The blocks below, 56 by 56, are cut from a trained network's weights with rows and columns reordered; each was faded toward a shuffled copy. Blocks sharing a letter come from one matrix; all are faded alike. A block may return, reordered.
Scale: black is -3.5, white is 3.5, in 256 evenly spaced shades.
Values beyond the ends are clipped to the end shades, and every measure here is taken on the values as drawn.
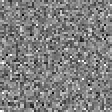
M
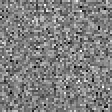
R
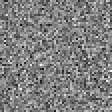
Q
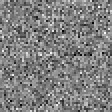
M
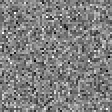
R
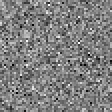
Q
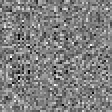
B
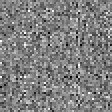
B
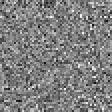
M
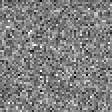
R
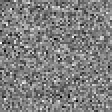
Q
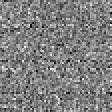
M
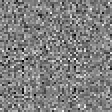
B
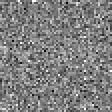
R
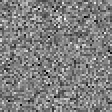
Q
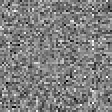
M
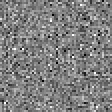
B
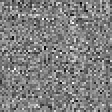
M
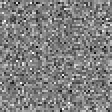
M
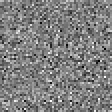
R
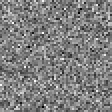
Q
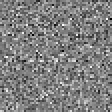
M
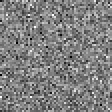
Q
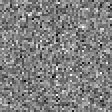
R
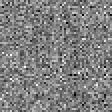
B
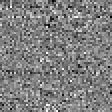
M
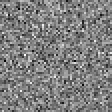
Q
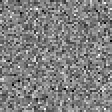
R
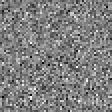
R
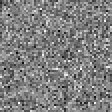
R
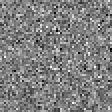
R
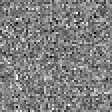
R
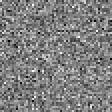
M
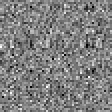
B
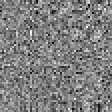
B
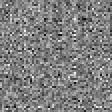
B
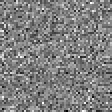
M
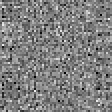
B
